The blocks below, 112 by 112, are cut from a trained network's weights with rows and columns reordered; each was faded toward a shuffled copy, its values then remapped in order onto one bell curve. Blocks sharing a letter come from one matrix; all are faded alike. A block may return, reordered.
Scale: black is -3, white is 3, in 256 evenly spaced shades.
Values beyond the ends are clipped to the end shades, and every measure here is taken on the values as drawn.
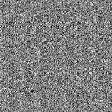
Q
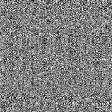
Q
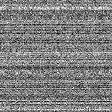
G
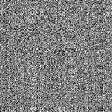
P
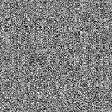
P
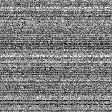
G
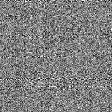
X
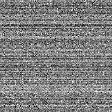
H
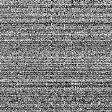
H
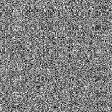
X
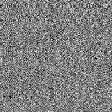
P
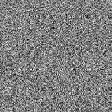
P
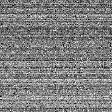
H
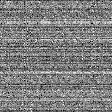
H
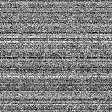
G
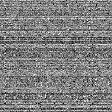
H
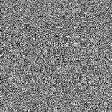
X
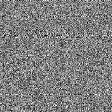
X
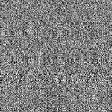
X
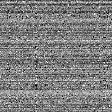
H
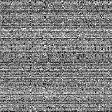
H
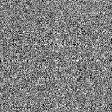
X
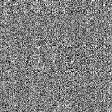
Q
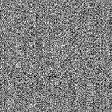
P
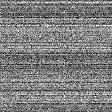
G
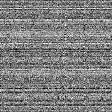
G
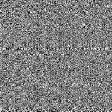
Q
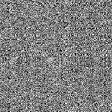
X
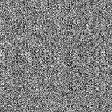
P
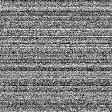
G
